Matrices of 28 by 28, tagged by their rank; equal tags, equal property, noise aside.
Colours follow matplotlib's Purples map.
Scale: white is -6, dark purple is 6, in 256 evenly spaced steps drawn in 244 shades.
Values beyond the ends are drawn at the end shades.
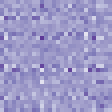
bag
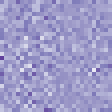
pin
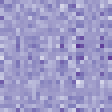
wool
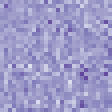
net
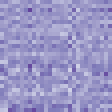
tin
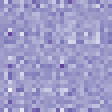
bag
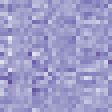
bag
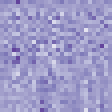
tin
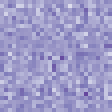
pin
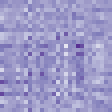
bag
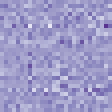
net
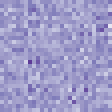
net
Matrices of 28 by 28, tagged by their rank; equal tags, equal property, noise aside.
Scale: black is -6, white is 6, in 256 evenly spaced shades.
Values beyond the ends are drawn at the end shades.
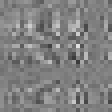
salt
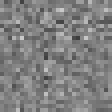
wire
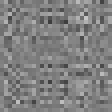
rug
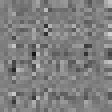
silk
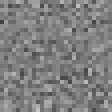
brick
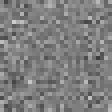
wire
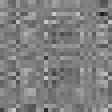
rug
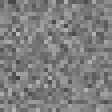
brick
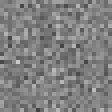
brick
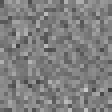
brick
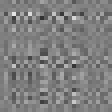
salt
